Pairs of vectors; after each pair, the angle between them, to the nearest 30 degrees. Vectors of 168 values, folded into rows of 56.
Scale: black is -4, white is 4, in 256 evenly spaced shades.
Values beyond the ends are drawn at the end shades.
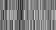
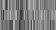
30 degrees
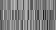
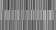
120 degrees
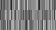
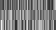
90 degrees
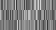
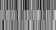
90 degrees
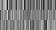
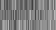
90 degrees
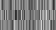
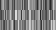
150 degrees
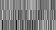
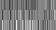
150 degrees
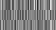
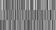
60 degrees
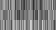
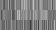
150 degrees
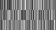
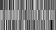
60 degrees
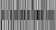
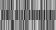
60 degrees
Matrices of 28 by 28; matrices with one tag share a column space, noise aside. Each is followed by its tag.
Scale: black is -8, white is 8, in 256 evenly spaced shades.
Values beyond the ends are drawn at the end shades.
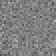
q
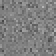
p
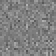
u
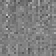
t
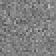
p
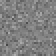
u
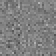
q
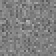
p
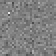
q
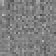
t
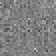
p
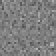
u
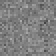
p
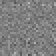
q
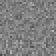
q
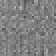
t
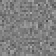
u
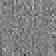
t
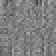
t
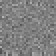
q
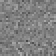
u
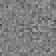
p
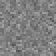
u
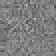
p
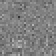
q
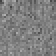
t
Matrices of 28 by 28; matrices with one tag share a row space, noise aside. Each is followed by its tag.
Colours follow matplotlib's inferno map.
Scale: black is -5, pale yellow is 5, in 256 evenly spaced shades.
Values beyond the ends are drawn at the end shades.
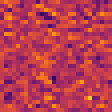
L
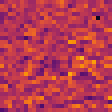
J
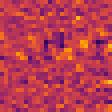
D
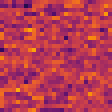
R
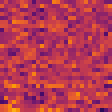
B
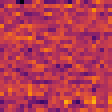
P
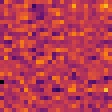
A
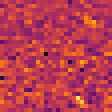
J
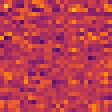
A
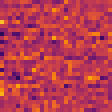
R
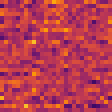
R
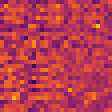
B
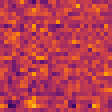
B
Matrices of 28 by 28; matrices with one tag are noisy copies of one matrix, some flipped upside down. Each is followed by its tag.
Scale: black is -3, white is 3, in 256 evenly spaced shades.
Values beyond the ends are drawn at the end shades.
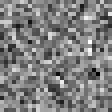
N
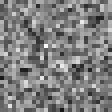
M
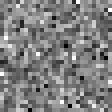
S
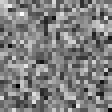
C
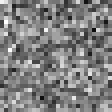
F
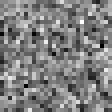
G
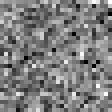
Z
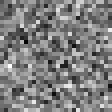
S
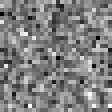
N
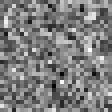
N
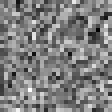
G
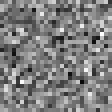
N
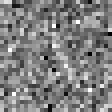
F
